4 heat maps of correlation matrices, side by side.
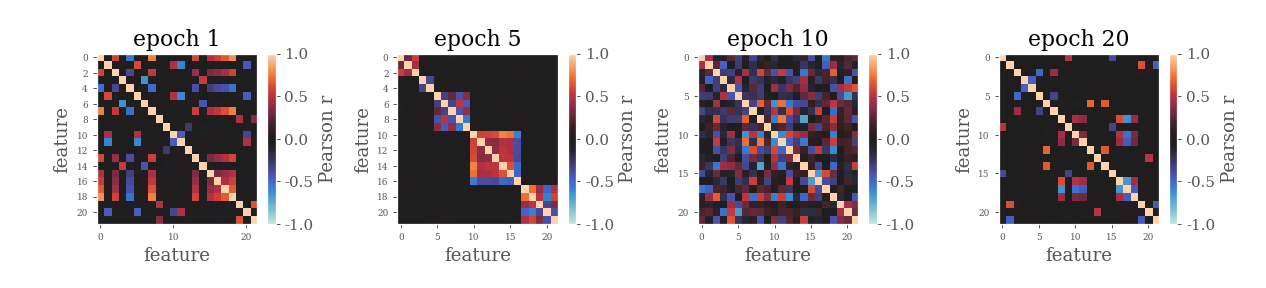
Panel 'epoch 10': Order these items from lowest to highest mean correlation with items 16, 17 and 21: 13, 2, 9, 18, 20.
18, 2, 9, 13, 20
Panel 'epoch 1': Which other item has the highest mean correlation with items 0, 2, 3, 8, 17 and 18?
7
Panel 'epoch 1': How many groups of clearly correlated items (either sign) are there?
5
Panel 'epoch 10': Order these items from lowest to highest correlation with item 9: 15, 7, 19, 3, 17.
7, 3, 19, 17, 15
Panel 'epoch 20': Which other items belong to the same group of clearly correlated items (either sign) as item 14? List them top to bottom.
6, 12
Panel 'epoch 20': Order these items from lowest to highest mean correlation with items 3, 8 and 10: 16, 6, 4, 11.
4, 6, 11, 16
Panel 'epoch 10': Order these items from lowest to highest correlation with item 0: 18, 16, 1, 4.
16, 18, 4, 1
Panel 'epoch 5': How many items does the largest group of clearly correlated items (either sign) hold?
7
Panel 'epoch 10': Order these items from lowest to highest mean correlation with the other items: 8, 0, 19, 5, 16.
5, 16, 0, 8, 19
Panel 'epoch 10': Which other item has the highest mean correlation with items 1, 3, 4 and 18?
0
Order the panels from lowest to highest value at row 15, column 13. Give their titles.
epoch 20, epoch 10, epoch 1, epoch 5
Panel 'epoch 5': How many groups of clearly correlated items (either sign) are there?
5
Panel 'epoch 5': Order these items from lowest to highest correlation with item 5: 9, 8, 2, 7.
8, 2, 7, 9
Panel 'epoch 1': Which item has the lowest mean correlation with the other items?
4
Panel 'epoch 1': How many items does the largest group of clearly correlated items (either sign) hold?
9
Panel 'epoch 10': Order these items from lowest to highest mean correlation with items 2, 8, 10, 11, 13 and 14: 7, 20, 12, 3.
3, 12, 7, 20
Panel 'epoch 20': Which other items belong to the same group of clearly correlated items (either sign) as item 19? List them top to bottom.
1, 21
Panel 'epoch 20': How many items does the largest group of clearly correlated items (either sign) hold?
6
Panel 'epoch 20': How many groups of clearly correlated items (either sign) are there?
7
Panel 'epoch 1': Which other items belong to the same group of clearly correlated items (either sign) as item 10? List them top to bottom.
1, 5, 11, 20
